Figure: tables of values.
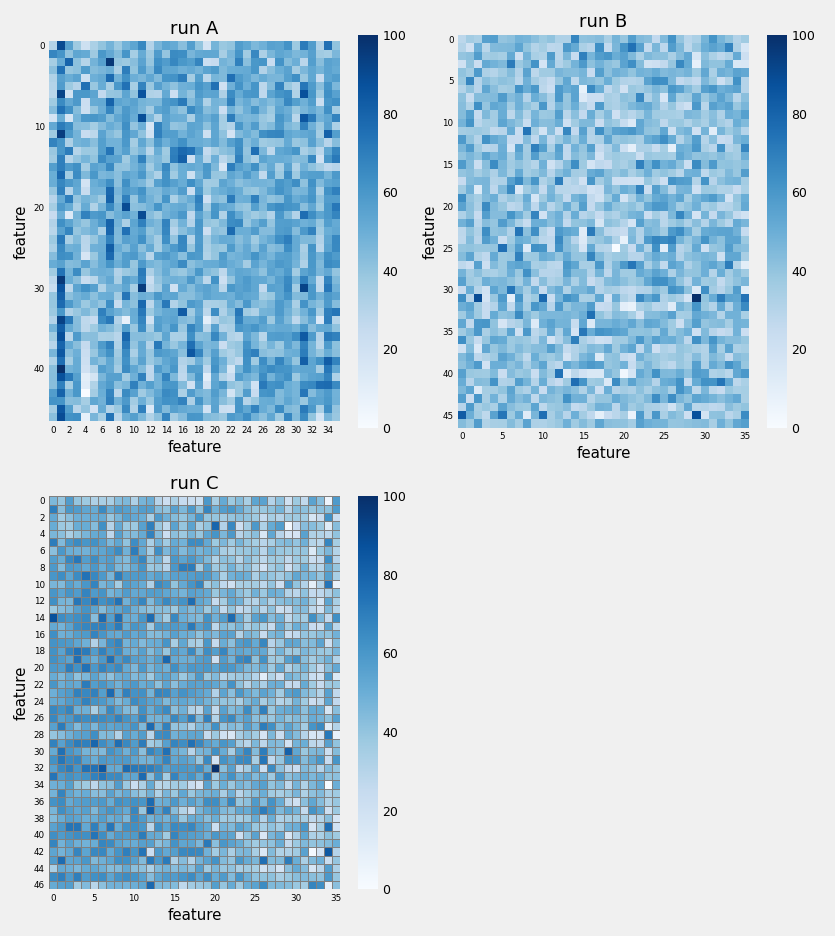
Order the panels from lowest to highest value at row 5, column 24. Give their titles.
run C, run A, run B
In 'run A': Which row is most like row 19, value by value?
23
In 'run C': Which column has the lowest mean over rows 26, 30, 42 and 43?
32
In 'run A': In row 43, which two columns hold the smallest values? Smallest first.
4, 22
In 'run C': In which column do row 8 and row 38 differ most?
16
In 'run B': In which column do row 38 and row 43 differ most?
13
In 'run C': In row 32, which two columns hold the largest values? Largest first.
20, 6
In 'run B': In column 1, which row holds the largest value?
5
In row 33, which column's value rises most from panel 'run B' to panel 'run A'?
35
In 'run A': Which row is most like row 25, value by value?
7
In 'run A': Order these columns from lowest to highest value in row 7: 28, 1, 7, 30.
28, 30, 1, 7
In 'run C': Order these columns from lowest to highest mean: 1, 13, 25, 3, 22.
25, 22, 13, 1, 3
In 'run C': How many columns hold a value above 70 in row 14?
5
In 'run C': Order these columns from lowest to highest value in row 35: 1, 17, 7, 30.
17, 30, 7, 1
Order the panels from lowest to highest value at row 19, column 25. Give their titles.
run C, run B, run A
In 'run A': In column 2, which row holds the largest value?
2
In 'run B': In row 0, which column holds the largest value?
14
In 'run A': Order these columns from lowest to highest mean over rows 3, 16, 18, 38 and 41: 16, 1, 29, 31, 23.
16, 23, 31, 29, 1
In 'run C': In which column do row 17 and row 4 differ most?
26
